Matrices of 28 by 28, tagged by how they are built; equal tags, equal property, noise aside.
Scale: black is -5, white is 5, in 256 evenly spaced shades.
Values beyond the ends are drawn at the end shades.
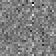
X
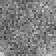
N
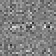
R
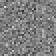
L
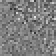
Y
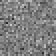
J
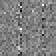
X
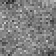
N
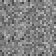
L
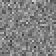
J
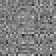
R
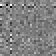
R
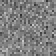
J
